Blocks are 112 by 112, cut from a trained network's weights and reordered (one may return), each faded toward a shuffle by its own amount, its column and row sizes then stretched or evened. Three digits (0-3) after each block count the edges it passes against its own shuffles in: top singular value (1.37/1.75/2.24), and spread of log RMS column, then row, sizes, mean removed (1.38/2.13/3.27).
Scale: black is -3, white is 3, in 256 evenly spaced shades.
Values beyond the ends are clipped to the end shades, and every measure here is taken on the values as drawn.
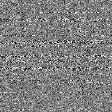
0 1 3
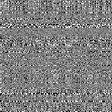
3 0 3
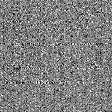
1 0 2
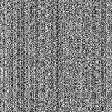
3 0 1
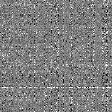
2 3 1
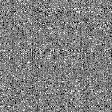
1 0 2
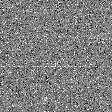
0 1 0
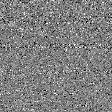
0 0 2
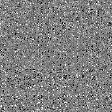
0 2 2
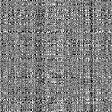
3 1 3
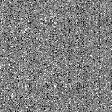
1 1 0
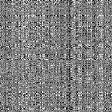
3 1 3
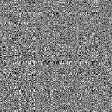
3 2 2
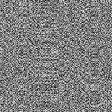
3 1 0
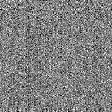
2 0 1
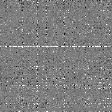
2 2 2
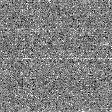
1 1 0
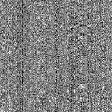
2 2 0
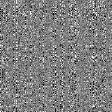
2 3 2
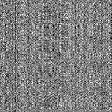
3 1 2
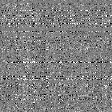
1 1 3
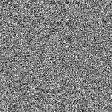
2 0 0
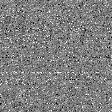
0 0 2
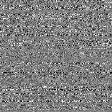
1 0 3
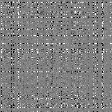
2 3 3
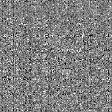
2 1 2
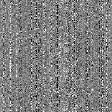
2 3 0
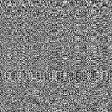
3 1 3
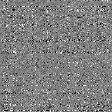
0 2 3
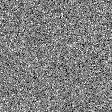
0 0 0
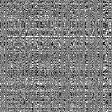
3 3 1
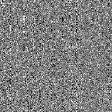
2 2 0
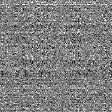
2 2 0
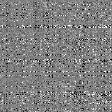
1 2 3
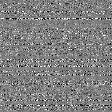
1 0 3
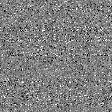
0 0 2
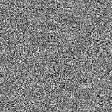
2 1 1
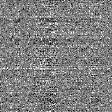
2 2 0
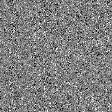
0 2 0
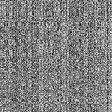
3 0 1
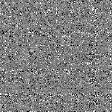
1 2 2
